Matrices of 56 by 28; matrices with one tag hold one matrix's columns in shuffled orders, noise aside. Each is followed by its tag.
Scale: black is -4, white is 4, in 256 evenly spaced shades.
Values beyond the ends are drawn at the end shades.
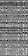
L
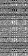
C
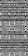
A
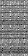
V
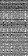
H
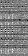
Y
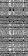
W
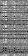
V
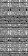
W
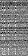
L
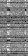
W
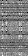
A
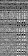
H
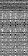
H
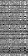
V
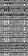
C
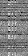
A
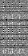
Y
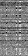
L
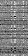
V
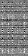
Y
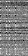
L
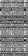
W
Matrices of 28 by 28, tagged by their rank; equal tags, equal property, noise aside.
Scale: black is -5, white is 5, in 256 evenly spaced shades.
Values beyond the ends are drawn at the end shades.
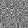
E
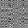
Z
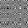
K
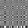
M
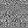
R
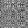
Z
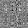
E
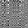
Z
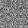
E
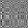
M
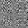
E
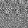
Z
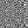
E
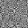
R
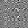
Z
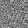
R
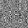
E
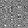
E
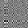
M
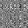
Z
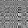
K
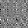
Z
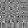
K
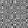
K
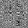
R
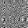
Z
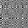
K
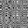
E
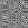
Z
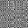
Z
